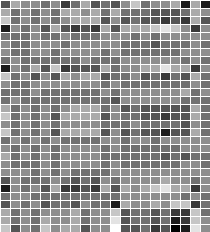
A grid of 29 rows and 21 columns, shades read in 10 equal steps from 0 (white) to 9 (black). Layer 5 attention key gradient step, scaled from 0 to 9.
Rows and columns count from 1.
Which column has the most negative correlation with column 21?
9
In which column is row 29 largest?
18
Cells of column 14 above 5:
1
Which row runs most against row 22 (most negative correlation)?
6
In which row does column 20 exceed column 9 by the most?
26
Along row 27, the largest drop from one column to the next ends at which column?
20
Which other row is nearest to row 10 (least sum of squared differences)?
15
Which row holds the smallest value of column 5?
29
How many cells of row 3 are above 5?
8
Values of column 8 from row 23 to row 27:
6 7 5 6 3
